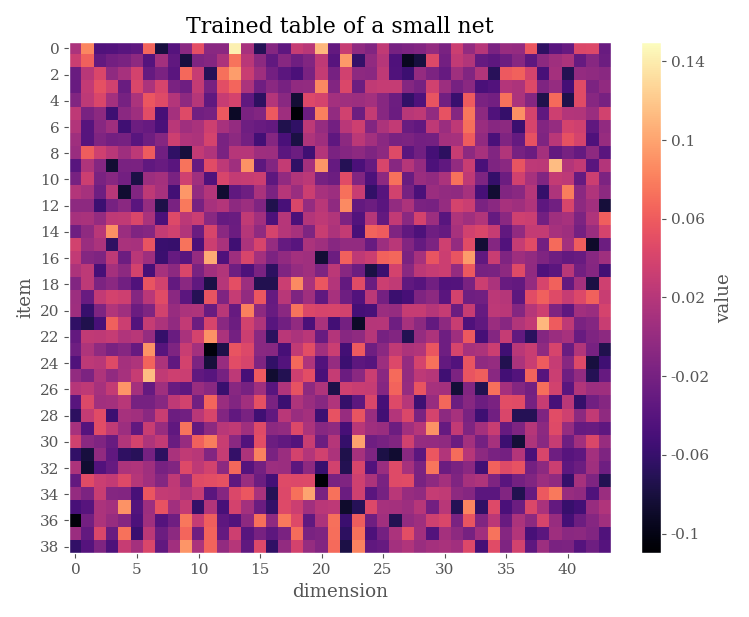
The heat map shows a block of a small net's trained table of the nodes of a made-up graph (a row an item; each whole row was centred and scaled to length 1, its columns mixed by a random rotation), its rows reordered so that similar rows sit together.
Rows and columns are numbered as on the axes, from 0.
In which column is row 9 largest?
39
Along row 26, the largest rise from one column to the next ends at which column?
34
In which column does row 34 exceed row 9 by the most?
18
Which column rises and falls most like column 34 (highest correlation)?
4
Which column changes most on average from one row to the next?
11
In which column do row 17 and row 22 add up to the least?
16
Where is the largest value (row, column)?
0, 13
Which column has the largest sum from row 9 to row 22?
9
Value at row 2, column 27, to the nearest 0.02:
-0.06
